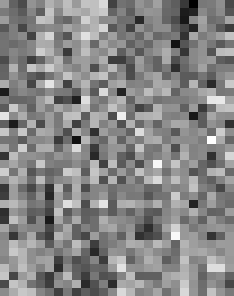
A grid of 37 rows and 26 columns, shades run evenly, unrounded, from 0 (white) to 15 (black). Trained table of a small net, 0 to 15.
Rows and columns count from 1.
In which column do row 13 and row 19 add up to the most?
7
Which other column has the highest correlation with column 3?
21
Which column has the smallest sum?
18
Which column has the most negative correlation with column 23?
20
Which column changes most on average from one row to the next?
1
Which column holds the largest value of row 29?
17
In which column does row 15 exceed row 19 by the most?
22
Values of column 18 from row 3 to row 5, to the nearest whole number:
7 7 9
